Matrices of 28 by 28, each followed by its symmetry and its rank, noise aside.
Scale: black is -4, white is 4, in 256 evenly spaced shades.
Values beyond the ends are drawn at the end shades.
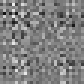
antisymmetric, rank four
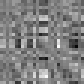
antisymmetric, rank two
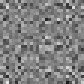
no symmetry, rank three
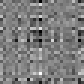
no symmetry, rank two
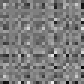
symmetric, rank two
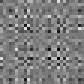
symmetric, rank two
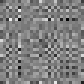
symmetric, rank two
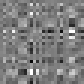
symmetric, rank two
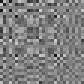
symmetric, rank two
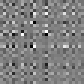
antisymmetric, rank two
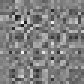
symmetric, rank four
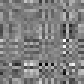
antisymmetric, rank two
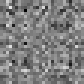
no symmetry, rank four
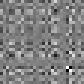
symmetric, rank two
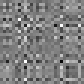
symmetric, rank two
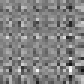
no symmetry, rank two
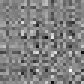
symmetric, rank three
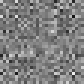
symmetric, rank four
